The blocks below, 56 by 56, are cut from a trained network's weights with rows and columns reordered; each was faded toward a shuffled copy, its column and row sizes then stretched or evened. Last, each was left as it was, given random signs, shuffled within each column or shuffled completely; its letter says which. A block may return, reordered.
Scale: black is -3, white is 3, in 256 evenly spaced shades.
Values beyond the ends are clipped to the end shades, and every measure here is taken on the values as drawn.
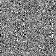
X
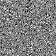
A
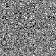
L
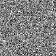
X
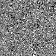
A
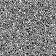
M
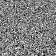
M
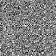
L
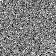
M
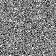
M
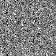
A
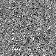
X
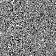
A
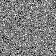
M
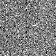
A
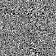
X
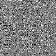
L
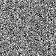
A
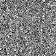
A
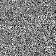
X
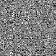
L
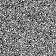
M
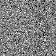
A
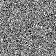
M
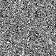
A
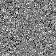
A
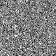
M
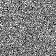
M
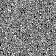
M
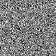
L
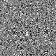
X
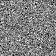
M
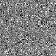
L
